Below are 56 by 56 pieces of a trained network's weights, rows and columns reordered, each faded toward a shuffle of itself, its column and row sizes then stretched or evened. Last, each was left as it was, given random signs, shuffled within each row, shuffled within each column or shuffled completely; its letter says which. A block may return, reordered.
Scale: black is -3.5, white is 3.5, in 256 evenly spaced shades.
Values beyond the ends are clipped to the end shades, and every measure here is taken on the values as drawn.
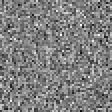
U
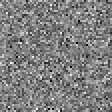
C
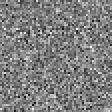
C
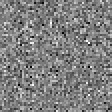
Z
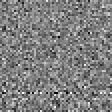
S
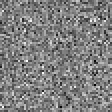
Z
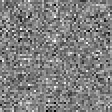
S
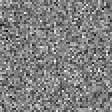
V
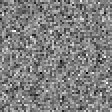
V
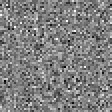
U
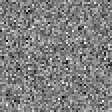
U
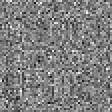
S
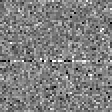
C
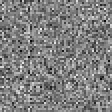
S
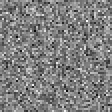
V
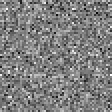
C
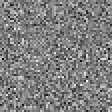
S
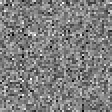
Z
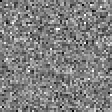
C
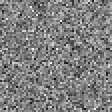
C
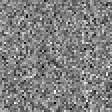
Z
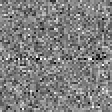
Z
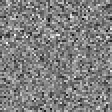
C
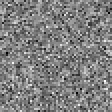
V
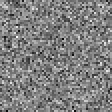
V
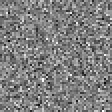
V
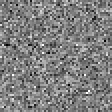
C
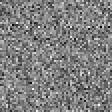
C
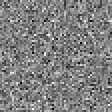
Z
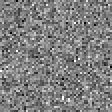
V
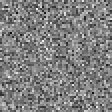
C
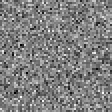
V
